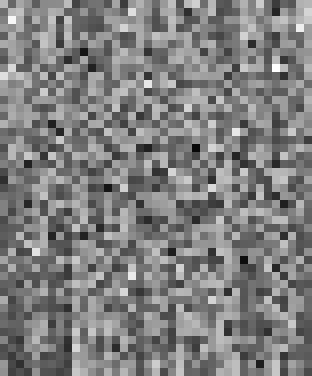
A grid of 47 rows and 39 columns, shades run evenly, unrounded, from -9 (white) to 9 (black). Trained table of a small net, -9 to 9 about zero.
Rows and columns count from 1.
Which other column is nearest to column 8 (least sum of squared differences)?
3
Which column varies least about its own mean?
26
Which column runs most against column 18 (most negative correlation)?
10
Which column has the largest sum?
9
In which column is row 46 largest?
33
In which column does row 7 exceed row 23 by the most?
11
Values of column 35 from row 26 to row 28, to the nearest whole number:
-2 0 -4
